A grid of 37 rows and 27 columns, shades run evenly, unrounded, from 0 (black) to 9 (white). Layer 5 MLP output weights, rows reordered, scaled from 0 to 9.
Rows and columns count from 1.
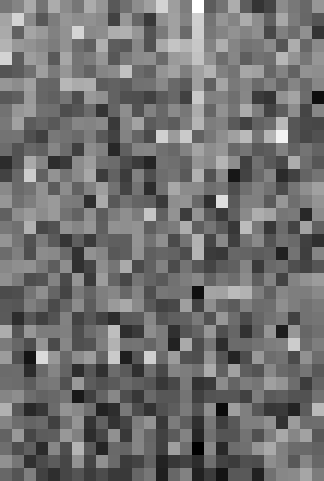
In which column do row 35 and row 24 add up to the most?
7
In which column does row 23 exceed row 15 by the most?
20
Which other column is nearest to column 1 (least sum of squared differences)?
6
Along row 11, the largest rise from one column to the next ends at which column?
14
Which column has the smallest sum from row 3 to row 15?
13
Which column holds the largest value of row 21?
11
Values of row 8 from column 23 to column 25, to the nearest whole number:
2 5 6
